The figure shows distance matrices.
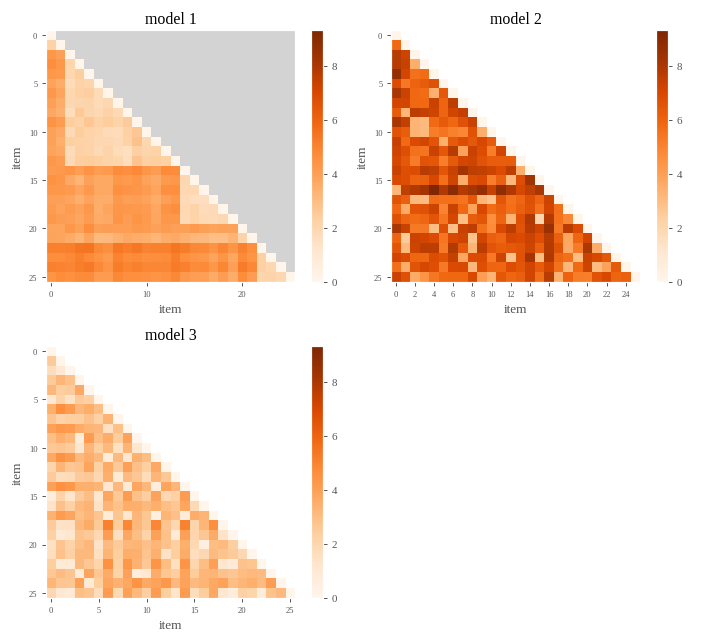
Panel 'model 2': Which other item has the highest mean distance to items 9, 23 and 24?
16
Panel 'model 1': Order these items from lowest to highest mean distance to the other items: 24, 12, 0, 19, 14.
12, 19, 14, 0, 24
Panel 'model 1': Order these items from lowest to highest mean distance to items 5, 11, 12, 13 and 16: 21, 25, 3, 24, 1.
3, 21, 1, 25, 24
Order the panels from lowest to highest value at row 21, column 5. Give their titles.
model 3, model 1, model 2
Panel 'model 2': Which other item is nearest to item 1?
21
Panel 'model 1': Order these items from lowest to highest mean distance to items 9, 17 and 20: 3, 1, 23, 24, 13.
3, 13, 1, 23, 24
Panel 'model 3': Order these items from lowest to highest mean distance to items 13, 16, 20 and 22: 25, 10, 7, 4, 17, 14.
25, 7, 10, 4, 17, 14
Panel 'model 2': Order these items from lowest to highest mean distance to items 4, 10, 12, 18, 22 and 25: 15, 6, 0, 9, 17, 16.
17, 15, 9, 6, 0, 16
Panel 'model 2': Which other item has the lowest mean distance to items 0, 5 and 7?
19
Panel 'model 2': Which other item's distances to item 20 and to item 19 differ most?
15
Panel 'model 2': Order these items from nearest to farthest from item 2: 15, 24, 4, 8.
4, 15, 24, 8
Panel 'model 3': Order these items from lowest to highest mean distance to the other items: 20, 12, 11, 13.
13, 20, 12, 11
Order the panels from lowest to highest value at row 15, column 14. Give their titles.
model 1, model 3, model 2
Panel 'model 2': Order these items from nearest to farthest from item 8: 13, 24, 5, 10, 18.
24, 18, 5, 10, 13
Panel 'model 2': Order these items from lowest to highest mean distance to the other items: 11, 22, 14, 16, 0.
22, 11, 0, 14, 16
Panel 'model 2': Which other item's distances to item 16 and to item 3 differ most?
9
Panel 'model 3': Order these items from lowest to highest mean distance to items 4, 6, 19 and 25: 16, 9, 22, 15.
22, 15, 16, 9
